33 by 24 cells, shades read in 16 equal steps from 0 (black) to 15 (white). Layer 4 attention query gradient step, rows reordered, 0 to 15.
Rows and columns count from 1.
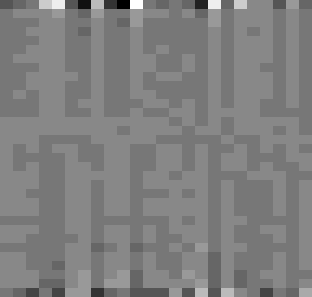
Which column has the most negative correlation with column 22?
19
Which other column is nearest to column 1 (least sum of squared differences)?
22
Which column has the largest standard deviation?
11
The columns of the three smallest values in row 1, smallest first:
10, 7, 16
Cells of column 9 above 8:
1
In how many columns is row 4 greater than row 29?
9
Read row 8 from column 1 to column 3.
7 7 7
